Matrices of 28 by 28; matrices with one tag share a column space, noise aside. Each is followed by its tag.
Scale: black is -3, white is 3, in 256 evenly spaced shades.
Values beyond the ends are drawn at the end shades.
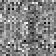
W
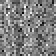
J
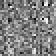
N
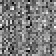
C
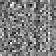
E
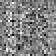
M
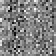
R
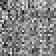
N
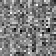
J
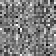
J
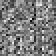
N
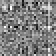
C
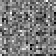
M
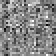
J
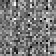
N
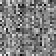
J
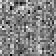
C
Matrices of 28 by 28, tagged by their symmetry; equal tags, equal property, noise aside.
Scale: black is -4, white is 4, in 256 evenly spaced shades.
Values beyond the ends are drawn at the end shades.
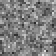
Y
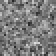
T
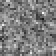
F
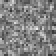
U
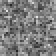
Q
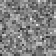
F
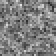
F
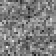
Q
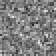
F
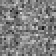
U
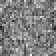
Q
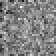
U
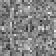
U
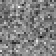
Y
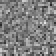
Y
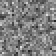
T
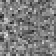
U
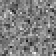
Y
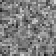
F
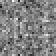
U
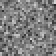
Q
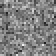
Y
